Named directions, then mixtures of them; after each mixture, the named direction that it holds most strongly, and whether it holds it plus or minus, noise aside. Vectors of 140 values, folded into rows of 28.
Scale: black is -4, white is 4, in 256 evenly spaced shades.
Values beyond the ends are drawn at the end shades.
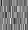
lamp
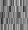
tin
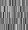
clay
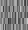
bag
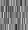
clay, minus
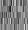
tin, plus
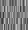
clay, plus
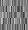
lamp, minus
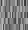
bag, plus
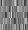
lamp, plus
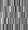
tin, minus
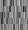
tin, plus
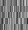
bag, minus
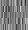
clay, minus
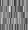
tin, minus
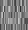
bag, minus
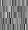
lamp, minus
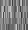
clay, plus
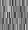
clay, plus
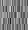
lamp, minus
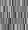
clay, plus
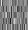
lamp, minus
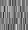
clay, plus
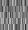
clay, minus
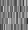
bag, minus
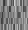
tin, plus
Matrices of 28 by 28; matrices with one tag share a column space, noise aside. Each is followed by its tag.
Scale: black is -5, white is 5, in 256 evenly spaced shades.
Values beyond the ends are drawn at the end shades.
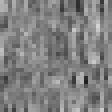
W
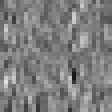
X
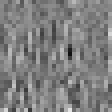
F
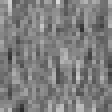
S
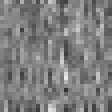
S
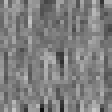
S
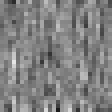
S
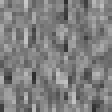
X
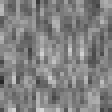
W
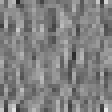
S
